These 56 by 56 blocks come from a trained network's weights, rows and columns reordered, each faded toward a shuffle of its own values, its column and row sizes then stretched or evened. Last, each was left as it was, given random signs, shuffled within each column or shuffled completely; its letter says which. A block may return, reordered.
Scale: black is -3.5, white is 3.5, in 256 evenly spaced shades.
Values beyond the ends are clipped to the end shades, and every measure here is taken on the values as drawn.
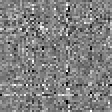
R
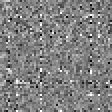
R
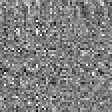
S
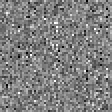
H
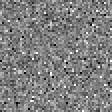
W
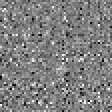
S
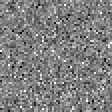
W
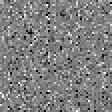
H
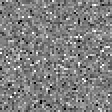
W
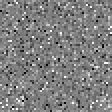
W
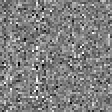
H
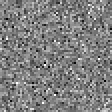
W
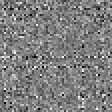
R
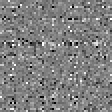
S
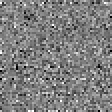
R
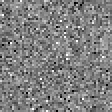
W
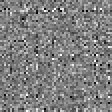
S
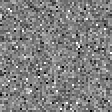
W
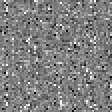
H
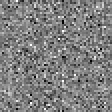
H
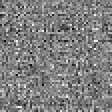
S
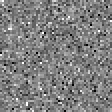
W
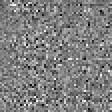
S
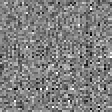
S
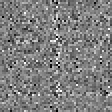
R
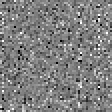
H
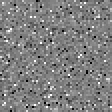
W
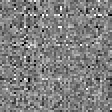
S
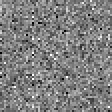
H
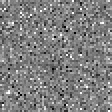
H
